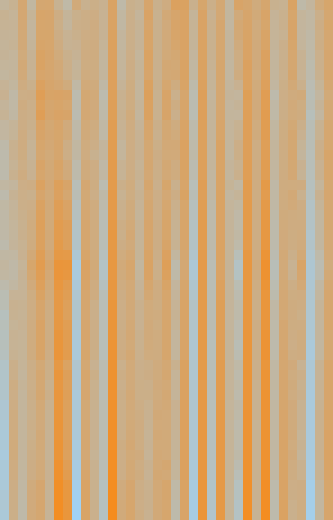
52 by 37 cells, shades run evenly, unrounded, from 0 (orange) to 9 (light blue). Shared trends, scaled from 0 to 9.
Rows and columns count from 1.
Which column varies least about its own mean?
26
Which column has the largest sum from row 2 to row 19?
35
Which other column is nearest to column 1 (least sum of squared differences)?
24
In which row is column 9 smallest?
1
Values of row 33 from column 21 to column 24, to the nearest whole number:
3 7 2 6
